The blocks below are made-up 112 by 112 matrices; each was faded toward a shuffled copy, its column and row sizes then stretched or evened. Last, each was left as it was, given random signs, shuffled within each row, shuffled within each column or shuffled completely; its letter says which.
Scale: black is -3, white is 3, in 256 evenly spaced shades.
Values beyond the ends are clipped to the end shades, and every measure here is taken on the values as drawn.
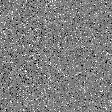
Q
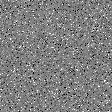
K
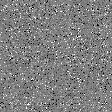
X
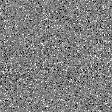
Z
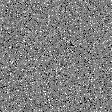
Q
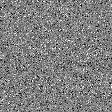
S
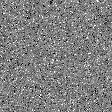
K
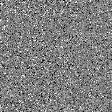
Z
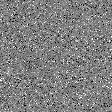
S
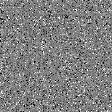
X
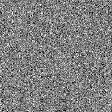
X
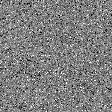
S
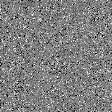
Z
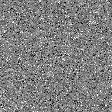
S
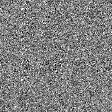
Z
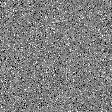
Q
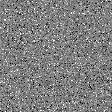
S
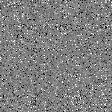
X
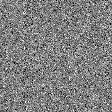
Q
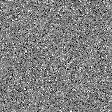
S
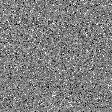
S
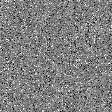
Q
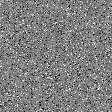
K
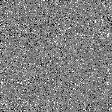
Z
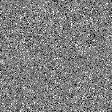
Z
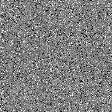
Z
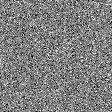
K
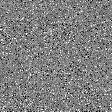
S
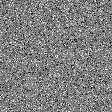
K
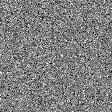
S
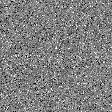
S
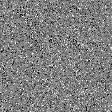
Q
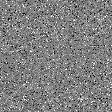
S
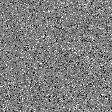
S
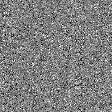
Z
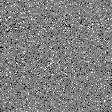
X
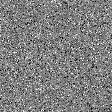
S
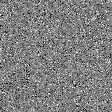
K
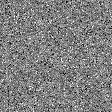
K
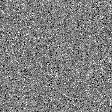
Q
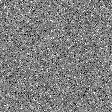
K
